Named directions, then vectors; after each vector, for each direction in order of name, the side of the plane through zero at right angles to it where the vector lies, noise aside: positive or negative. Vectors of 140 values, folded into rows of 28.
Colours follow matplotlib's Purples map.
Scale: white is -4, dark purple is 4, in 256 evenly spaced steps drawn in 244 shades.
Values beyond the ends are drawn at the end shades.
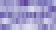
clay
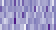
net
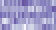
positive, positive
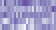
positive, positive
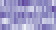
positive, positive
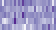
positive, positive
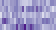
negative, negative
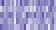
positive, negative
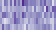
positive, positive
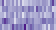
negative, negative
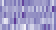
positive, positive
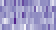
positive, positive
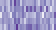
negative, positive
